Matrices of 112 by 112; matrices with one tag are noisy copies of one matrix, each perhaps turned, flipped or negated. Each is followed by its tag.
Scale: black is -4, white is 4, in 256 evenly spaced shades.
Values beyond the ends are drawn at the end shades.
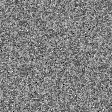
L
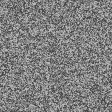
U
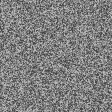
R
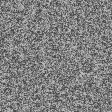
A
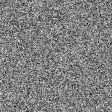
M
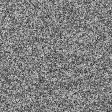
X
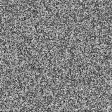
R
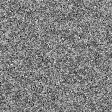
X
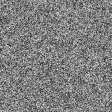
A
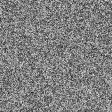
R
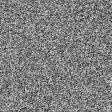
R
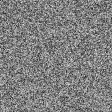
R
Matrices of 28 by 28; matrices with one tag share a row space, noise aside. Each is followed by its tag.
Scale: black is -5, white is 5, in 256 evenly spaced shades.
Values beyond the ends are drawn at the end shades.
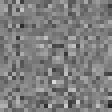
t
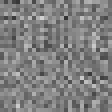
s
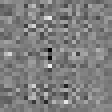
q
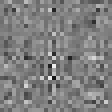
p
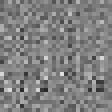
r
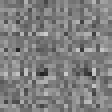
s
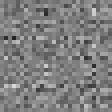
s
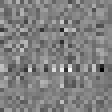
r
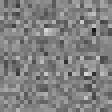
s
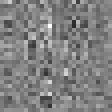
q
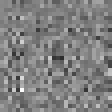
t
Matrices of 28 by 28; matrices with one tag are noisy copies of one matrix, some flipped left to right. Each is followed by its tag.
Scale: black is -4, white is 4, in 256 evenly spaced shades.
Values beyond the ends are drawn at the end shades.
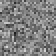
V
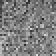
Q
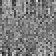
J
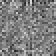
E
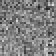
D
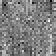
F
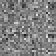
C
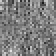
J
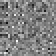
C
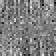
J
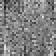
F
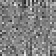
E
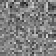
C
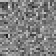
C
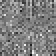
E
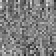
J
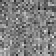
D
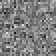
V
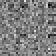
C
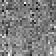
D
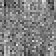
F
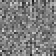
E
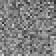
Q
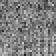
D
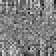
J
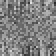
J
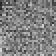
Q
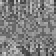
J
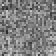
D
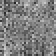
F
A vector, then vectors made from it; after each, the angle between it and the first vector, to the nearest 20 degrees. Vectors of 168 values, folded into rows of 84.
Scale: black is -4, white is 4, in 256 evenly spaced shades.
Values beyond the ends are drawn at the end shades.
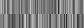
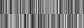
160 degrees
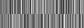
120 degrees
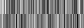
80 degrees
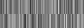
160 degrees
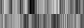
120 degrees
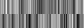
40 degrees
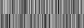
80 degrees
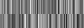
20 degrees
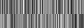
100 degrees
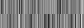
100 degrees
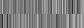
100 degrees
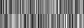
160 degrees
